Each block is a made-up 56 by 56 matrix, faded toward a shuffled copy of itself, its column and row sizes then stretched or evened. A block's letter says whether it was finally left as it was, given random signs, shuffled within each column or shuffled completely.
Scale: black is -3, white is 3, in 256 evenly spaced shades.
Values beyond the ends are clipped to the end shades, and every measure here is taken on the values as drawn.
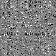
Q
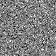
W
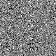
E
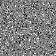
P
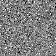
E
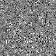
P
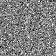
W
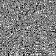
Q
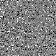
Q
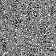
E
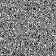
P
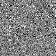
P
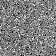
W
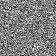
W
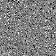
E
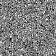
E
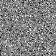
P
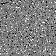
W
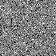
E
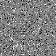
Q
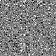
Q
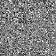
Q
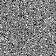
E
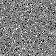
W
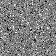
W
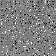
Q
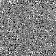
P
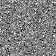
E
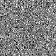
Q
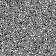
W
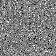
E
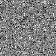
Q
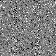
E
